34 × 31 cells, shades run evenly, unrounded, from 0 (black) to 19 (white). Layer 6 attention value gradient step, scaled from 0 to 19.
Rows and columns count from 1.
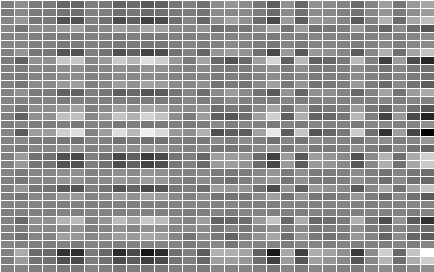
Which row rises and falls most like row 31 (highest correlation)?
27
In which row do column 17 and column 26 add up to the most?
17
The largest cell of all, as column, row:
31, 32
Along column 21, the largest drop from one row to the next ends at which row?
8
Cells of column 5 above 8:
25
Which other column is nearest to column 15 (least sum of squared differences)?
19
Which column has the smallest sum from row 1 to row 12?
11
